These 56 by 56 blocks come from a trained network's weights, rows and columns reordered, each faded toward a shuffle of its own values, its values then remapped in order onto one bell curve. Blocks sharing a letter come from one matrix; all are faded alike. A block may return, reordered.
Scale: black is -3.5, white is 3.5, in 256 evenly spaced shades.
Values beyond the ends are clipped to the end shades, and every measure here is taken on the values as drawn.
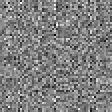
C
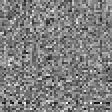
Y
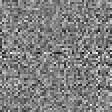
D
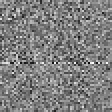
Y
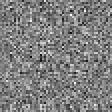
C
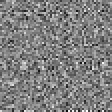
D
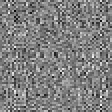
C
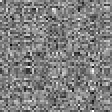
C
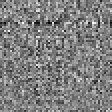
D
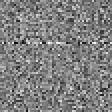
Y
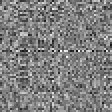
D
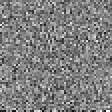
Y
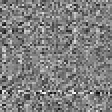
D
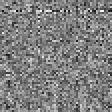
Y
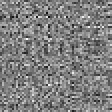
D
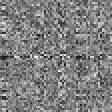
D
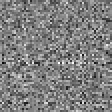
D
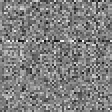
Y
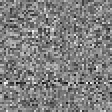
Y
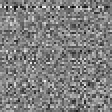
D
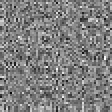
C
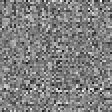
D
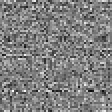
D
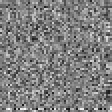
Y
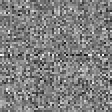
Y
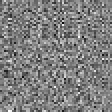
C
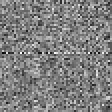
Y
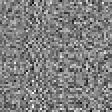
C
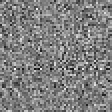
Y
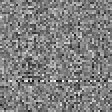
Y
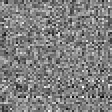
D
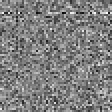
Y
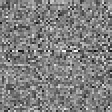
Y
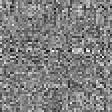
D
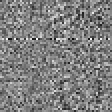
Y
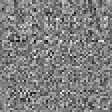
D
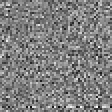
Y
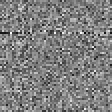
Y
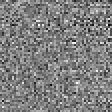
D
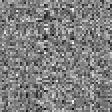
C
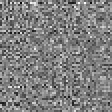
D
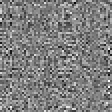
C
